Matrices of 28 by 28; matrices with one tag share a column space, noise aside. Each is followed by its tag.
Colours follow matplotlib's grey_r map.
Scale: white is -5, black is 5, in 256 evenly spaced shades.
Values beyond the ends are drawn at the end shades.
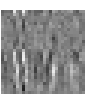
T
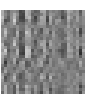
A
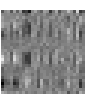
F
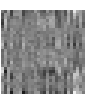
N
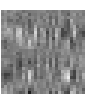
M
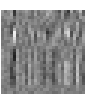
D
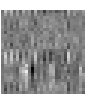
T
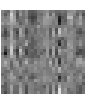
A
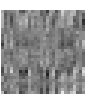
N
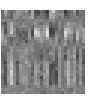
D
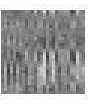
T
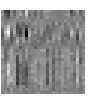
D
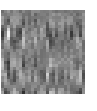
M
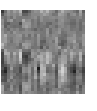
T
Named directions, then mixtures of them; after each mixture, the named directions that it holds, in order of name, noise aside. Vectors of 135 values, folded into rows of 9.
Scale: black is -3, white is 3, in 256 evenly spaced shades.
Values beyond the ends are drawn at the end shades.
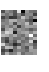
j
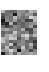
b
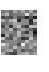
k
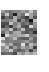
b, k.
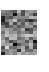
b, j.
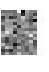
j.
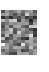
j, k.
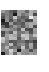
b.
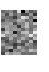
j, k.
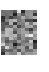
b, j.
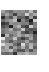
b, k.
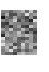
b, k.
